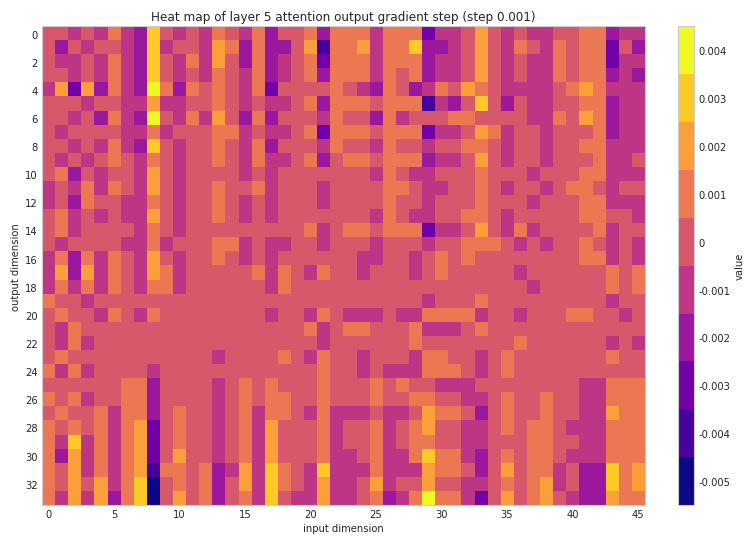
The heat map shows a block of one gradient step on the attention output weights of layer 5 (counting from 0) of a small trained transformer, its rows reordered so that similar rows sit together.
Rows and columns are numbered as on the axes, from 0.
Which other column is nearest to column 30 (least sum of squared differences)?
31
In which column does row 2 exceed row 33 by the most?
8
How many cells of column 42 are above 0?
15
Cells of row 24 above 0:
7
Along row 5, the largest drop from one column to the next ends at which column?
29
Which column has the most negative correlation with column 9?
14
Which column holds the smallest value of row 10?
2
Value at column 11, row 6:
0.001
